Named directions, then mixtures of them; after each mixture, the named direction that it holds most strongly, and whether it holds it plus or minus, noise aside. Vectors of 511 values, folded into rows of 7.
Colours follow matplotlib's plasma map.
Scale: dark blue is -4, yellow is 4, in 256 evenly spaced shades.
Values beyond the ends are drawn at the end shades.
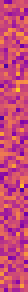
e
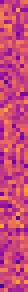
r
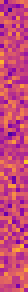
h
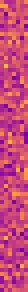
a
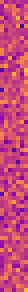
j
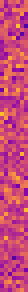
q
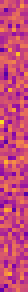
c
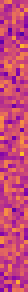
e, minus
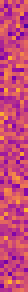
q, plus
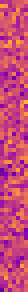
a, plus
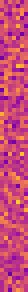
q, plus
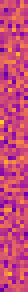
c, plus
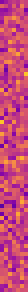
c, plus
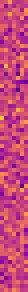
e, minus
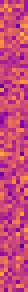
e, plus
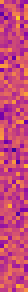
j, plus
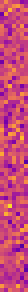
h, minus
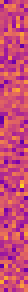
e, plus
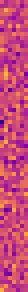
c, minus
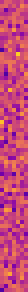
c, plus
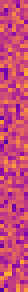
c, plus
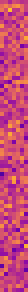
h, minus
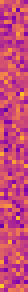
r, minus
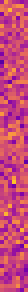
h, minus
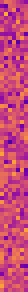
a, minus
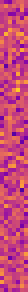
e, plus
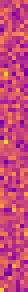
c, minus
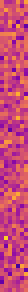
a, plus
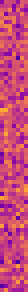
r, plus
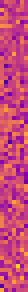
a, minus
